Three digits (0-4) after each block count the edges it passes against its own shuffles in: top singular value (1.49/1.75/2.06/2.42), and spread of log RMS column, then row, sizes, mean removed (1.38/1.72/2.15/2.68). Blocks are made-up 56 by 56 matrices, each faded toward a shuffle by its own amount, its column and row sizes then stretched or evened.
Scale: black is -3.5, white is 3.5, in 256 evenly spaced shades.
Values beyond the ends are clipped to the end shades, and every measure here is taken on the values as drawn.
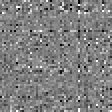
2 3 3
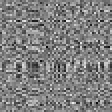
4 1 4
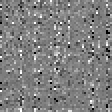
1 4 1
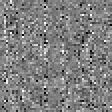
1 4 1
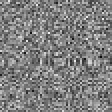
3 0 0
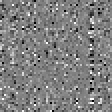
3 4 1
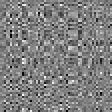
4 4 2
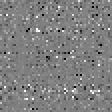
0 2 3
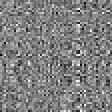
3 3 3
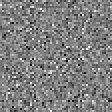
2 0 1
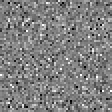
1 0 1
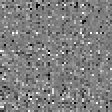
1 3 2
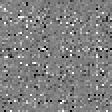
1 2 3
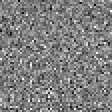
2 0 0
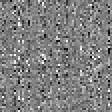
0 4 0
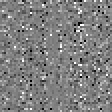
0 4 2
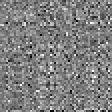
3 2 1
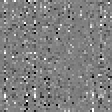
1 3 1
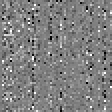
0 4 0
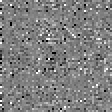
1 3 2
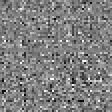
0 2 4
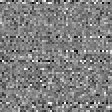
1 0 4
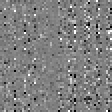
0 4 1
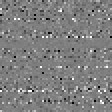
0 0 4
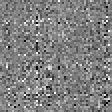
2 3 2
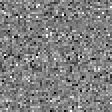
0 0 2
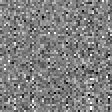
2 3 0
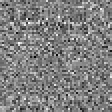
3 0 1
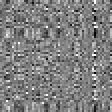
4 4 1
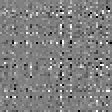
2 4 4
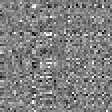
3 3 3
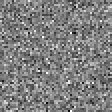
0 0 0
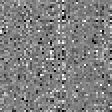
3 3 1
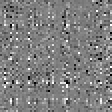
2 4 3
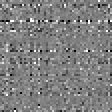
3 2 4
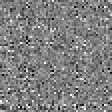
2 1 1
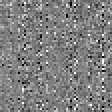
1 4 0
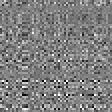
4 3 4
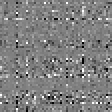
0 4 4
